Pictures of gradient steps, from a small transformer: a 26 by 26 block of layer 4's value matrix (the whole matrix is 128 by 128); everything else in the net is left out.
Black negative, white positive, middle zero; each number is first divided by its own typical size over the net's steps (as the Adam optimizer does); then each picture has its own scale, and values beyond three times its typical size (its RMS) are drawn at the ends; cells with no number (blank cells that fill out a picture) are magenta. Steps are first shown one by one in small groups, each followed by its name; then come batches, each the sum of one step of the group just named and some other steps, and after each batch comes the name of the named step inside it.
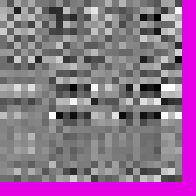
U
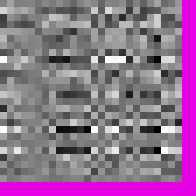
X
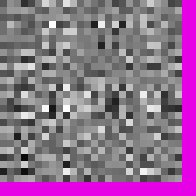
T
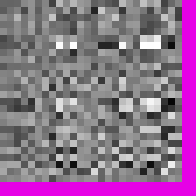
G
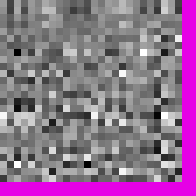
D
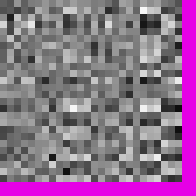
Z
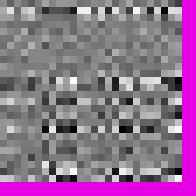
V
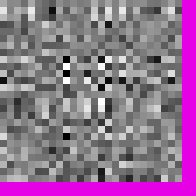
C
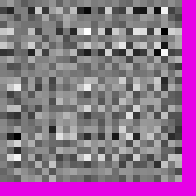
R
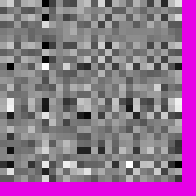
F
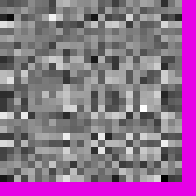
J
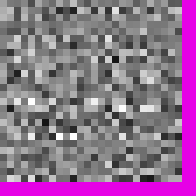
V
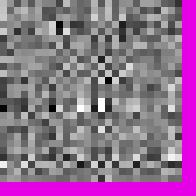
C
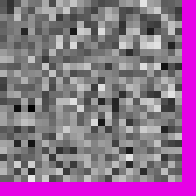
G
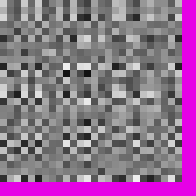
C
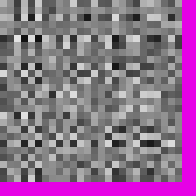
J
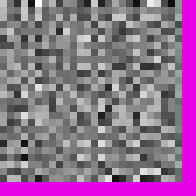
T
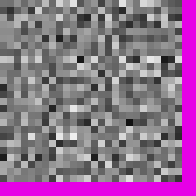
Z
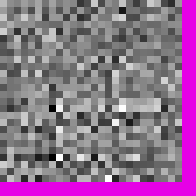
G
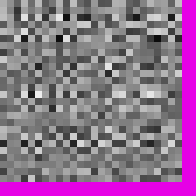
X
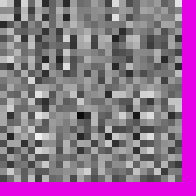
F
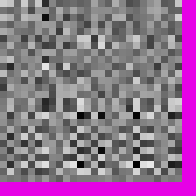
F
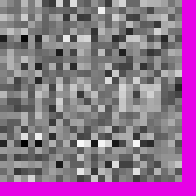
G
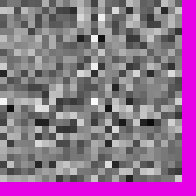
V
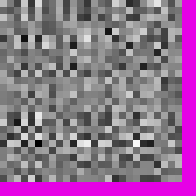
R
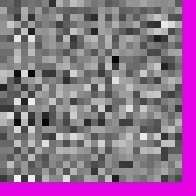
J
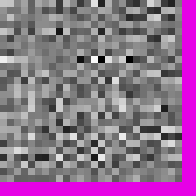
X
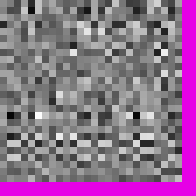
R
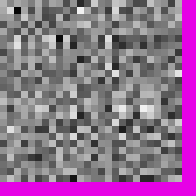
V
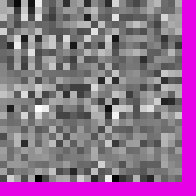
U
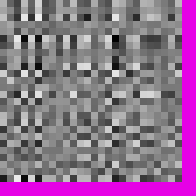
J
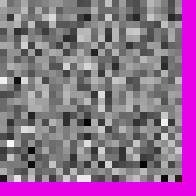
J
